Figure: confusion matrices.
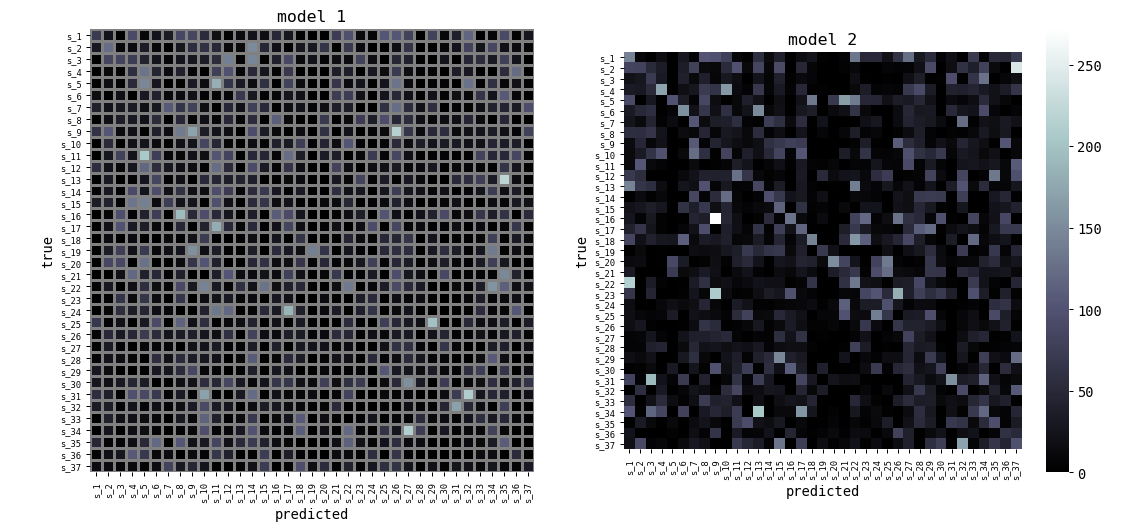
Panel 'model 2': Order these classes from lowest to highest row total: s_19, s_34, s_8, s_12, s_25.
s_8, s_19, s_25, s_12, s_34
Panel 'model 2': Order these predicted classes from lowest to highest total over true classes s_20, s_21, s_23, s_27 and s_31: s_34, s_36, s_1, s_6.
s_36, s_6, s_1, s_34
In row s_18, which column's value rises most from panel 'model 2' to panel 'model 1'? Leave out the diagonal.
s_34
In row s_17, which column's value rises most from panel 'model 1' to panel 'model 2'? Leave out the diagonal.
s_29
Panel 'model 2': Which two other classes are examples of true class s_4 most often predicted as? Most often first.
s_10, s_28
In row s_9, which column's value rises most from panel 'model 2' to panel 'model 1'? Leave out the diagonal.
s_8
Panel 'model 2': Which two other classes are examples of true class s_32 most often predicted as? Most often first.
s_37, s_11
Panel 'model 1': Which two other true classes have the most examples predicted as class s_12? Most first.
s_3, s_24
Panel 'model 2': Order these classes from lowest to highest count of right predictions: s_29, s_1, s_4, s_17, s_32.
s_29, s_32, s_17, s_1, s_4
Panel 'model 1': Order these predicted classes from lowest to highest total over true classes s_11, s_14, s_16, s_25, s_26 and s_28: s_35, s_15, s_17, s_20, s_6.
s_20, s_15, s_35, s_17, s_6
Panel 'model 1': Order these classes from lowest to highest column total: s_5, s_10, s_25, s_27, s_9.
s_25, s_9, s_27, s_10, s_5
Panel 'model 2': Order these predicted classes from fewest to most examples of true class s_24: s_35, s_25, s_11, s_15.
s_15, s_11, s_35, s_25
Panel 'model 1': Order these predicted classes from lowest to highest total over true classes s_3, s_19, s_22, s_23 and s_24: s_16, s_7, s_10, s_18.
s_7, s_18, s_16, s_10
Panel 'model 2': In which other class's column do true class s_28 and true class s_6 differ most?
s_13
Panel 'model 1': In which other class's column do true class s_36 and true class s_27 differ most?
s_4
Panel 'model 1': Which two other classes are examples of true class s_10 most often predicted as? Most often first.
s_22, s_18
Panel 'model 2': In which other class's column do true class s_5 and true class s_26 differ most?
s_21
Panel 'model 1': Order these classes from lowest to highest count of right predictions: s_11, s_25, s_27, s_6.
s_6, s_27, s_25, s_11
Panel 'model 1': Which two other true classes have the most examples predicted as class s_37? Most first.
s_7, s_9
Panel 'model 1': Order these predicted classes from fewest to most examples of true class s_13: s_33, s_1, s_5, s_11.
s_1, s_5, s_11, s_33
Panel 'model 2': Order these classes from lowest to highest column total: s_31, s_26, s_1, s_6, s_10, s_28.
s_31, s_6, s_26, s_10, s_28, s_1
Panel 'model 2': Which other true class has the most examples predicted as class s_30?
s_16
